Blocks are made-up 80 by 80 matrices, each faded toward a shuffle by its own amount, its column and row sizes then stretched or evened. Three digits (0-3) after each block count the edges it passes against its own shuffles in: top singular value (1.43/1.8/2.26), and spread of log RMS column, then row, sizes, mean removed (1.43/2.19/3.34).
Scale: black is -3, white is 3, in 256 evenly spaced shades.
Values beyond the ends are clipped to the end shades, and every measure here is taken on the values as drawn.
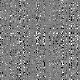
1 3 2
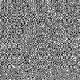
3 0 1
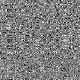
2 0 2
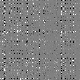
3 3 2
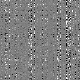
2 3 1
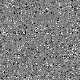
0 1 1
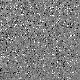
0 1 1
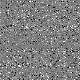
1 0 2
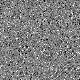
1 0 0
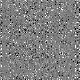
2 2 1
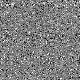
1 0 1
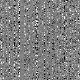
0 3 0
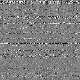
2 0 3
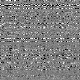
3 1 3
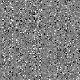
2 2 0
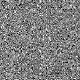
2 1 0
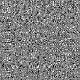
2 1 1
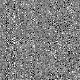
1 2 0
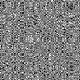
3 1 0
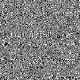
2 0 2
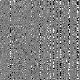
3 3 1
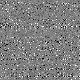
2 0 2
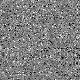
1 0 1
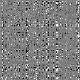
3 3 2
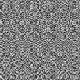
3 1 0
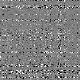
2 2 3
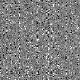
2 2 0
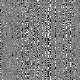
2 3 0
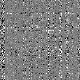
1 3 2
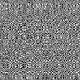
3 0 2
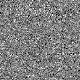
1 0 1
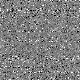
0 0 2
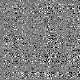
1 2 3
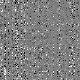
0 3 2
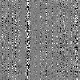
1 3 1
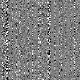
2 3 0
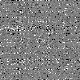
2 1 2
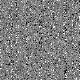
0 2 0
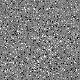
0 1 1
